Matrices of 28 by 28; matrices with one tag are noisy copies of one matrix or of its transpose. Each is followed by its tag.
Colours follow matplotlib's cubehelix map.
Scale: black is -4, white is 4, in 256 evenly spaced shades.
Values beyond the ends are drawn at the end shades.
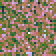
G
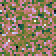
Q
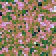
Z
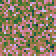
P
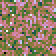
Z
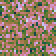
Z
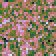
Z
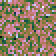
Q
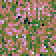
Q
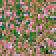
P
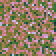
G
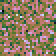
G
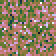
P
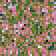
P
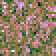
Z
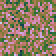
G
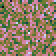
G
